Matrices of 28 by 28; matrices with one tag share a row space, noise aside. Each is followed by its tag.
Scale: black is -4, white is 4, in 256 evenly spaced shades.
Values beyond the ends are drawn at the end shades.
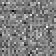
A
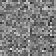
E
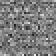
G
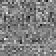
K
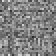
G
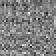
A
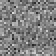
K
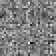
E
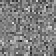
A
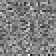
E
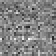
G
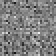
K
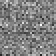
K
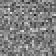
G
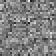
E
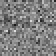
K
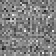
A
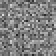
G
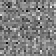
K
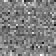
G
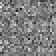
G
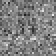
G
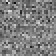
K
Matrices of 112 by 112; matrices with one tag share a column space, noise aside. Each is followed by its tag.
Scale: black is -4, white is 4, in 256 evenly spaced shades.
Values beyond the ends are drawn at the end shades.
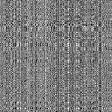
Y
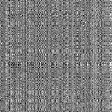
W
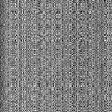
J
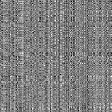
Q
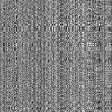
Y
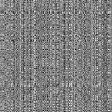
J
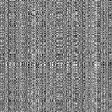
W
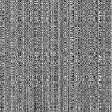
Q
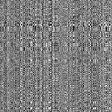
Y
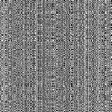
J
